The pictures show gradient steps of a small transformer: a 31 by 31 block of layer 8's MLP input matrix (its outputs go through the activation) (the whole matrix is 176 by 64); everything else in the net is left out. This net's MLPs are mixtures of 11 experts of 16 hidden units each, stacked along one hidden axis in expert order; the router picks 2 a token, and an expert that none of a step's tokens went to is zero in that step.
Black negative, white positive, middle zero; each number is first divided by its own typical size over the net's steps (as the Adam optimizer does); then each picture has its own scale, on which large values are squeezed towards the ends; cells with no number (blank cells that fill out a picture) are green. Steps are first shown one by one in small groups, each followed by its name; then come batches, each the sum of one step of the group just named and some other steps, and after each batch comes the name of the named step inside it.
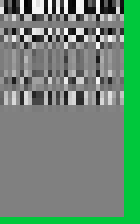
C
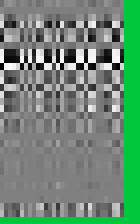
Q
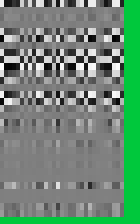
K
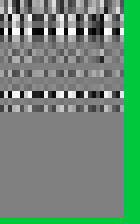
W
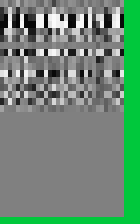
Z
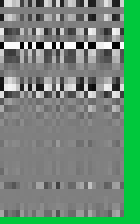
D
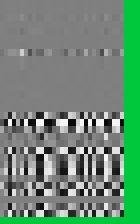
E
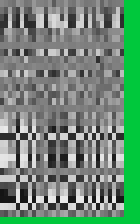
Z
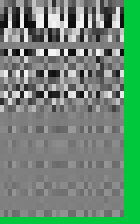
Z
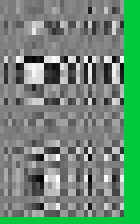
E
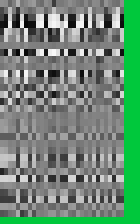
Z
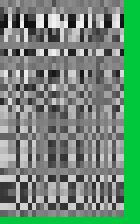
Z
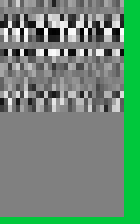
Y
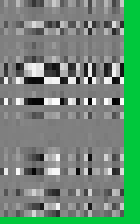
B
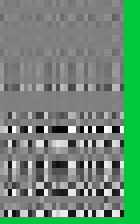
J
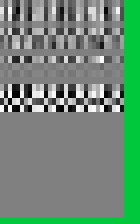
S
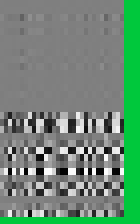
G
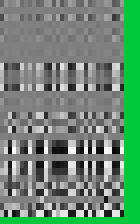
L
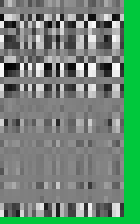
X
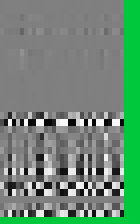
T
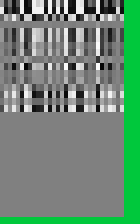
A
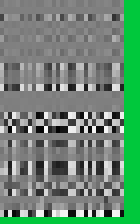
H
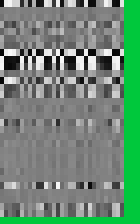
X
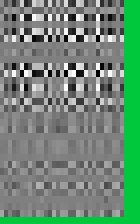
S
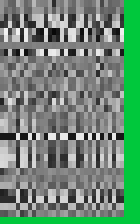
Y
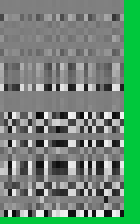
H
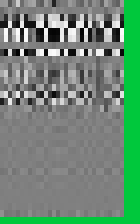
Y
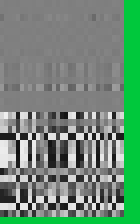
J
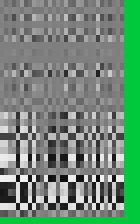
S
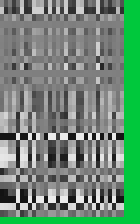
A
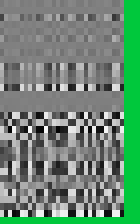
H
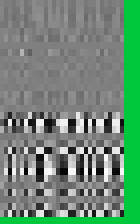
G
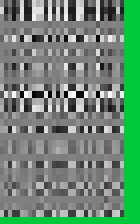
J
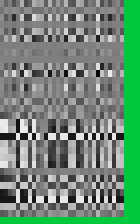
S
